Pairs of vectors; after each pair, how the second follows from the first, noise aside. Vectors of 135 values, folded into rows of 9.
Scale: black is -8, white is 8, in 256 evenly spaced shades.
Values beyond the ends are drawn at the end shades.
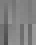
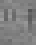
reversed, partly zeroed.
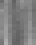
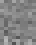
sign-scrambled.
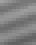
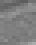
reversed, partly zeroed.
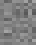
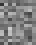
reversed, negated, scaled up.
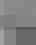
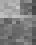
reversed, negated, scaled up.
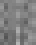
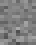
sign-scrambled.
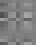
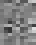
reversed, negated, scaled up.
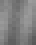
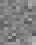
sign-scrambled.
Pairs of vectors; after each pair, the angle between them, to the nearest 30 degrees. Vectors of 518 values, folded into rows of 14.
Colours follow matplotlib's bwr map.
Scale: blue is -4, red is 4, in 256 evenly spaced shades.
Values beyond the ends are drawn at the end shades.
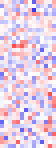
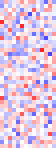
120 degrees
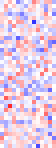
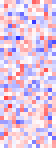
30 degrees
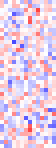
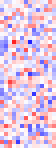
120 degrees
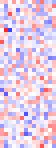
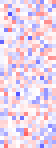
150 degrees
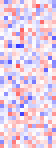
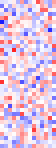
120 degrees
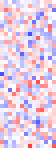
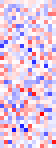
120 degrees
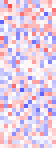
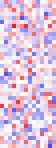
60 degrees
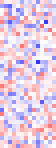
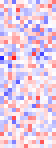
90 degrees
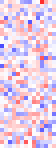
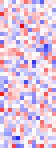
120 degrees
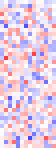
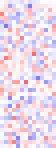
30 degrees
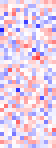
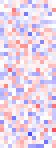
60 degrees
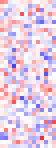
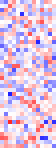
120 degrees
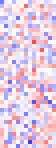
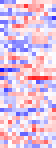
60 degrees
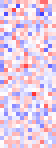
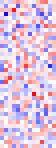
30 degrees
